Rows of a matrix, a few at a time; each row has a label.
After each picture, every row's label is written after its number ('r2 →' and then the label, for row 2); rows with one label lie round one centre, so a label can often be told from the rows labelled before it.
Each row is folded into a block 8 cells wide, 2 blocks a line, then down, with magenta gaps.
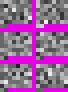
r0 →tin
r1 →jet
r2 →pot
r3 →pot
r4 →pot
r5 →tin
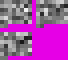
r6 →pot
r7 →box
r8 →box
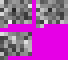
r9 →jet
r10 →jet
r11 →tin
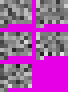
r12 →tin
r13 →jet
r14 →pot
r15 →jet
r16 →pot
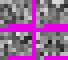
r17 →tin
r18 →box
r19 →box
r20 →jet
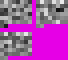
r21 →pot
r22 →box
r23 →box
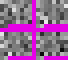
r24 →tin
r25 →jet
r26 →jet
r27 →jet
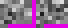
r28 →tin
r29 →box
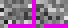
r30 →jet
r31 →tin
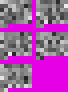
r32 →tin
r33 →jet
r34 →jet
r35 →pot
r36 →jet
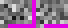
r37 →tin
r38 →jet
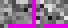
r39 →box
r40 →tin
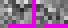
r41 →box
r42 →tin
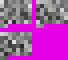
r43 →jet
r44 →tin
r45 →tin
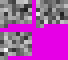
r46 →box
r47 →jet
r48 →pot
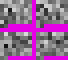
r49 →tin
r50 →tin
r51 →box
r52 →box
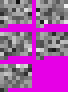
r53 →pot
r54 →jet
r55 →tin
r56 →pot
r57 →box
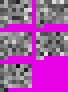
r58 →pot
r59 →box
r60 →tin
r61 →jet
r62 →pot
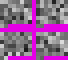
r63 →tin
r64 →pot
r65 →jet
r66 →tin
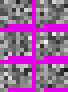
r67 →pot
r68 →box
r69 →jet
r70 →box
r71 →box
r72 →box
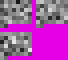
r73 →pot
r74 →tin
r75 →tin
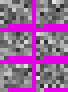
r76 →tin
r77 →box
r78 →pot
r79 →tin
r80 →box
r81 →jet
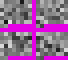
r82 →jet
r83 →pot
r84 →box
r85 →tin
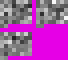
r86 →box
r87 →box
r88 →box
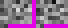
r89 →pot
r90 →pot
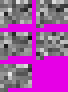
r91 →box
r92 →box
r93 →box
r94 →pot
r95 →box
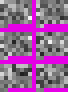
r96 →tin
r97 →jet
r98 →jet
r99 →tin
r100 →box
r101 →tin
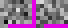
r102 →jet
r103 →tin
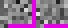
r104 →pot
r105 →jet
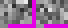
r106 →box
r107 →tin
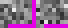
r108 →tin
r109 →jet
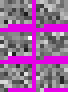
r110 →jet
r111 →tin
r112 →jet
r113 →box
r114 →pot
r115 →jet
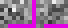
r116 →tin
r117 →box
